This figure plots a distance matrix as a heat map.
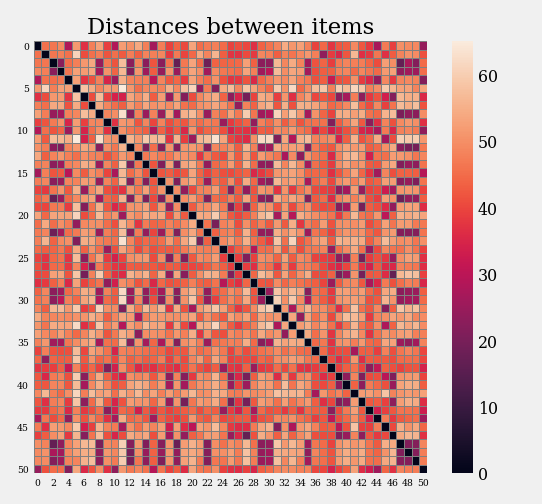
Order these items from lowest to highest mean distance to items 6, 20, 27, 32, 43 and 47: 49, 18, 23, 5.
18, 49, 23, 5
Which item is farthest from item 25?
5
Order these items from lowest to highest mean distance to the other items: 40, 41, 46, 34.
46, 40, 34, 41
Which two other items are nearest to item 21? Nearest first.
23, 5
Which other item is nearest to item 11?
31
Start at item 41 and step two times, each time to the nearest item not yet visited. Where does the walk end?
10
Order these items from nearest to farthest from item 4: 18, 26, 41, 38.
38, 26, 18, 41
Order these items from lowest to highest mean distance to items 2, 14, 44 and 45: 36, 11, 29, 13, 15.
29, 15, 36, 13, 11
